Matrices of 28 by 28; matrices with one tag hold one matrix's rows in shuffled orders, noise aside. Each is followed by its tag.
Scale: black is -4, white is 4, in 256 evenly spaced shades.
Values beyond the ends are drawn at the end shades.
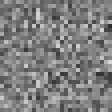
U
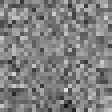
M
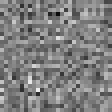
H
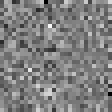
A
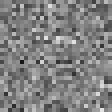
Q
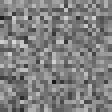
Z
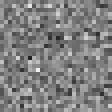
H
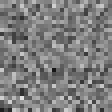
Z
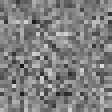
Q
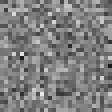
Q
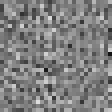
A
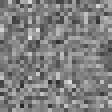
H
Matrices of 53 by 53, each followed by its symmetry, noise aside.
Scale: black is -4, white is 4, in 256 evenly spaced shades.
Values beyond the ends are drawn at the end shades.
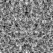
mirrored left to right.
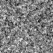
antisymmetric.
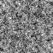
same after a half turn.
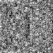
mirrored top to bottom.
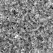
symmetric across the other diagonal.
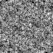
same after a half turn.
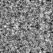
mirrored top to bottom.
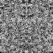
mirrored left to right.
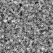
antisymmetric.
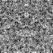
mirrored left to right.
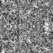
mirrored top to bottom.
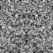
mirrored left to right.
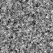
no symmetry.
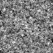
same after a half turn.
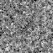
symmetric.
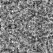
mirrored top to bottom.
